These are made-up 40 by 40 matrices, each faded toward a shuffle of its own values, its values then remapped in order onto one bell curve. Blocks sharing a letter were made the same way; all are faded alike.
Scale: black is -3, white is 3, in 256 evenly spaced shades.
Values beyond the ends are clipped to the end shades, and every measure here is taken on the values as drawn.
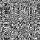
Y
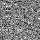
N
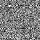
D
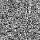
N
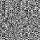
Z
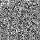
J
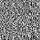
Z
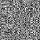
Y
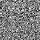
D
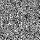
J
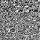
D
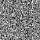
J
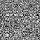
Y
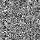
J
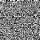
D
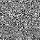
D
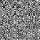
Z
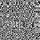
Z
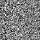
J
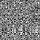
Z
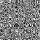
Z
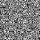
D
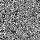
J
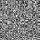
Z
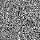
J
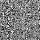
J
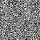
N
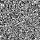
N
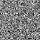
D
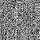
N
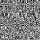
Z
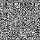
D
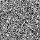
J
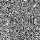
N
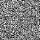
J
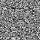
D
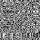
Y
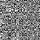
Z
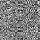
Z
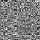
Y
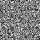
N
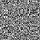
Y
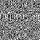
Z
